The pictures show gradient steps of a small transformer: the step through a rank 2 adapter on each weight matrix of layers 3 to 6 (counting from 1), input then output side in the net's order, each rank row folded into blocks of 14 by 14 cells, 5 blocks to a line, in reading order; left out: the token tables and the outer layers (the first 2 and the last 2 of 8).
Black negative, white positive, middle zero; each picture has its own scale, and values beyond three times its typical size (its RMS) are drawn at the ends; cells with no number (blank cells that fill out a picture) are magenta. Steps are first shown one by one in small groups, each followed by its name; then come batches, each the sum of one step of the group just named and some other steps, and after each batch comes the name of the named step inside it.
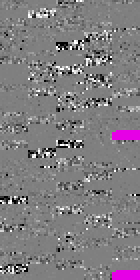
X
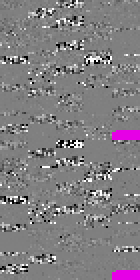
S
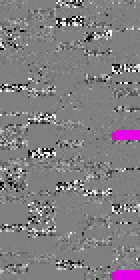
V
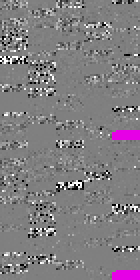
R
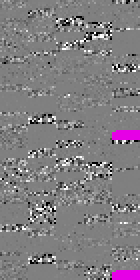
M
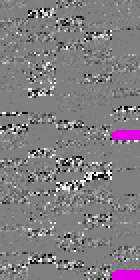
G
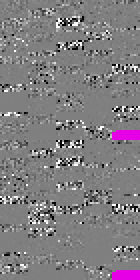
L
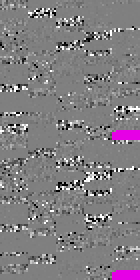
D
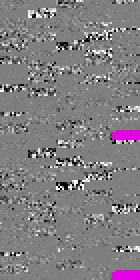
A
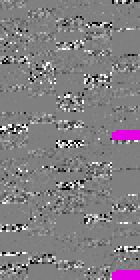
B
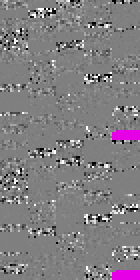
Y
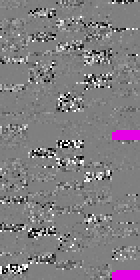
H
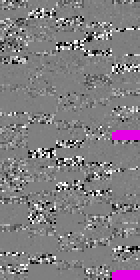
M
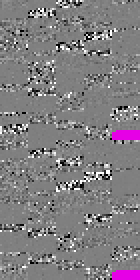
G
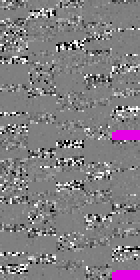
Y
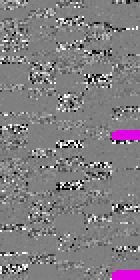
B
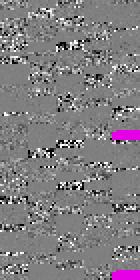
X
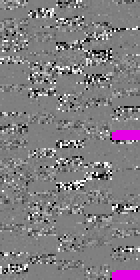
G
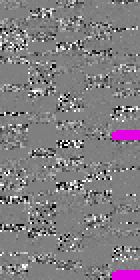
H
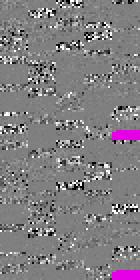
R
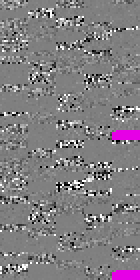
D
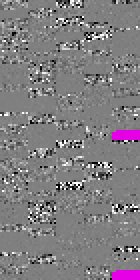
M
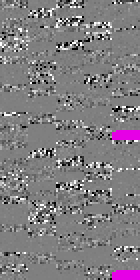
L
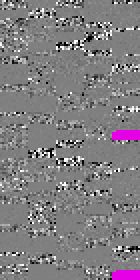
M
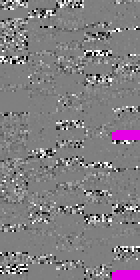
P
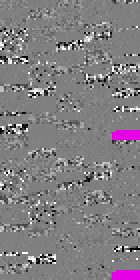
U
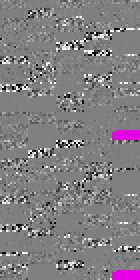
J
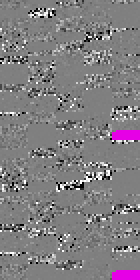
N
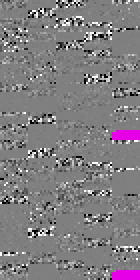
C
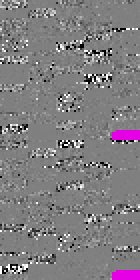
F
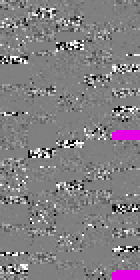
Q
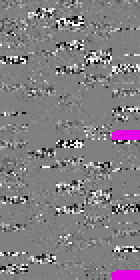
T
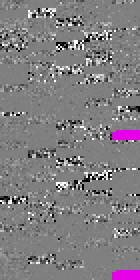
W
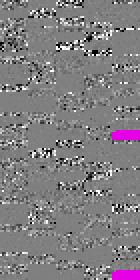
J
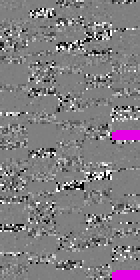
N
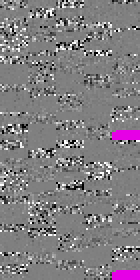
P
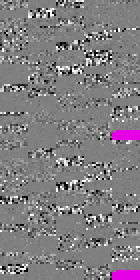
P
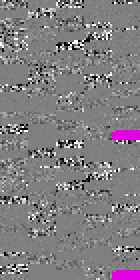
W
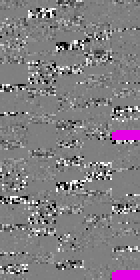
N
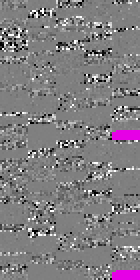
C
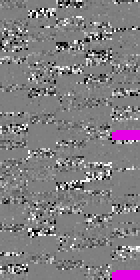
C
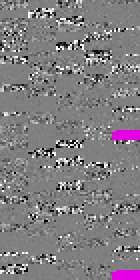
T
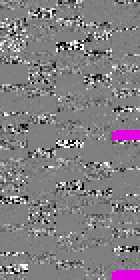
Q
